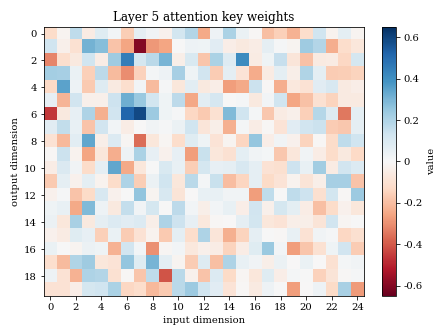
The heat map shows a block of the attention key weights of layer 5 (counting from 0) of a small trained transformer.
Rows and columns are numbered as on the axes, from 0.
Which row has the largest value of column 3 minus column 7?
1
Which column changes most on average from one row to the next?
7
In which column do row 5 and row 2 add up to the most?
6
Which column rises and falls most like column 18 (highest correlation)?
3
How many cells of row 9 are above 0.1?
3
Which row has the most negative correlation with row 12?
8
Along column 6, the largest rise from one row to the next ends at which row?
2
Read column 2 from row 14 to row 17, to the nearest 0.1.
0.2 0.1 0 0.2
